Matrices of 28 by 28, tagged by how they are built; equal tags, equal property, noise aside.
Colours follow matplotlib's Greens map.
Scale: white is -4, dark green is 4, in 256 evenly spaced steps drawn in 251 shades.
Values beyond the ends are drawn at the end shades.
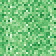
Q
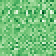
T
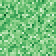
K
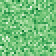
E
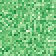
E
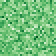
E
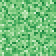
Q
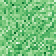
K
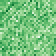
K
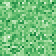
T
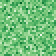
Q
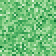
E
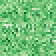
T
